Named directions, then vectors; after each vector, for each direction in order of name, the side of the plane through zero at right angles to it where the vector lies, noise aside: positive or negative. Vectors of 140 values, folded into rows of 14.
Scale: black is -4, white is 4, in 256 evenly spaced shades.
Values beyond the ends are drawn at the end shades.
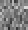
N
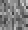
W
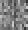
positive, negative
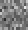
positive, positive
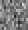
positive, positive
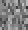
negative, positive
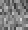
negative, negative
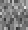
positive, positive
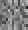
negative, positive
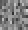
negative, positive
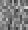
positive, negative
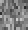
negative, negative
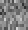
negative, negative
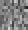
negative, positive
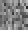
negative, positive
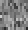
negative, negative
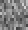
positive, positive
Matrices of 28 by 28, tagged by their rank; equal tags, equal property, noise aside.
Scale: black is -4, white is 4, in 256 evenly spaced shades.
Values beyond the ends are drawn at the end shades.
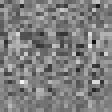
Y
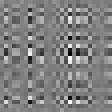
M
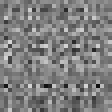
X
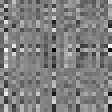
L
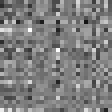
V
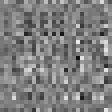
V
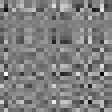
L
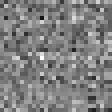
Y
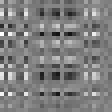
M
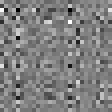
V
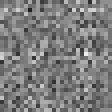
Y
